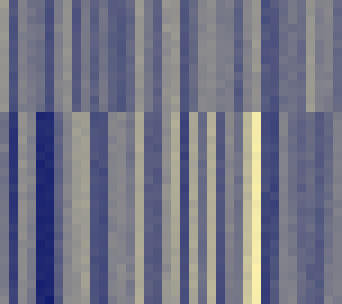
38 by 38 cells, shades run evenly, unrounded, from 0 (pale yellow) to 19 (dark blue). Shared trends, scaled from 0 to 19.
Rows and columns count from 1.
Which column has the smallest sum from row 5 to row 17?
29
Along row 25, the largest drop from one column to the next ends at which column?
22
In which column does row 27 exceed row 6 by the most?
5
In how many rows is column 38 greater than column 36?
14
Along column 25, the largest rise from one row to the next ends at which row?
15
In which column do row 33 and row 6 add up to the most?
6
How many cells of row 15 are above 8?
30
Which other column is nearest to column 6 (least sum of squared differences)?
2
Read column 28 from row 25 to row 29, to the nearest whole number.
6 5 5 5 5
